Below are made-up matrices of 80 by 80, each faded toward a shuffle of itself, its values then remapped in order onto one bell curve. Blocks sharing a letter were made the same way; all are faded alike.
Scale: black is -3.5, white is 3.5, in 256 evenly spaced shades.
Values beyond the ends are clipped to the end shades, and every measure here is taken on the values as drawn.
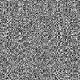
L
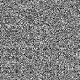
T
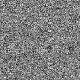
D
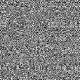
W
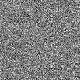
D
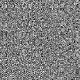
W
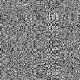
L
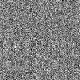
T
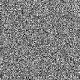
T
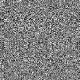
W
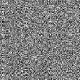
L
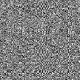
W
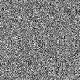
D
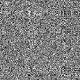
W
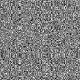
L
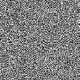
D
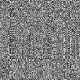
L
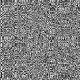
L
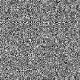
W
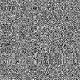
L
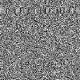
W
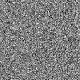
D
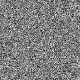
T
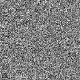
D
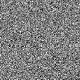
D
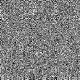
W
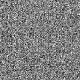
D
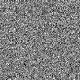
D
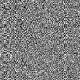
L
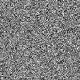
D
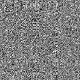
W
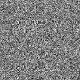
D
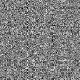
W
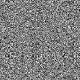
W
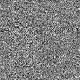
T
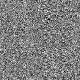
D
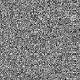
W
